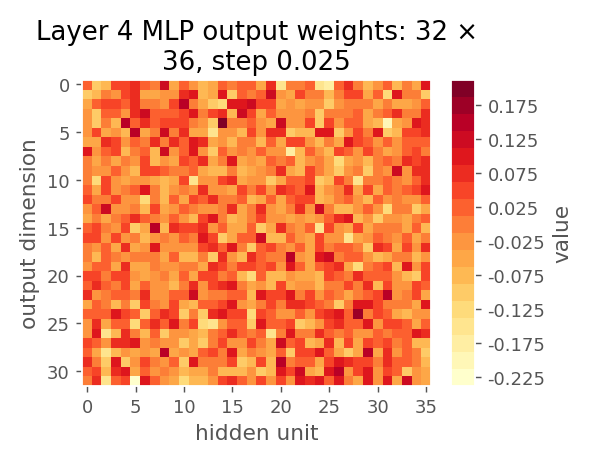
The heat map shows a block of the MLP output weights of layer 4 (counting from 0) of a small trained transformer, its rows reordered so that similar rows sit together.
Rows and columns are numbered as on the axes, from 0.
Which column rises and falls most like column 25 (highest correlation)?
20
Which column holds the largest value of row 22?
31
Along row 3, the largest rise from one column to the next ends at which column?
16
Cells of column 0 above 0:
14
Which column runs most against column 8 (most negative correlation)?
21
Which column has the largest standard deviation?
24
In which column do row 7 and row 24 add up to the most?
8
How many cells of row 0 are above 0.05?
5
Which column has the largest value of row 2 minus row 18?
10
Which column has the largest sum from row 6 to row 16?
12
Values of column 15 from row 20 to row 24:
0.025 0.1 0.025 0.1 0.05
